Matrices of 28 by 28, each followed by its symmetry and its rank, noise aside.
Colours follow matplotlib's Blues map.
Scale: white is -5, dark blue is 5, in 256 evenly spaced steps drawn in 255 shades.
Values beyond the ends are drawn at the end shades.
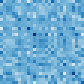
symmetric, rank three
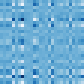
no symmetry, rank one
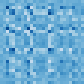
symmetric, rank two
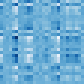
no symmetry, rank one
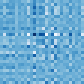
no symmetry, rank two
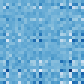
symmetric, rank one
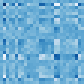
symmetric, rank one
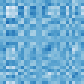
symmetric, rank two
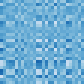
no symmetry, rank one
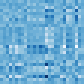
antisymmetric, rank two
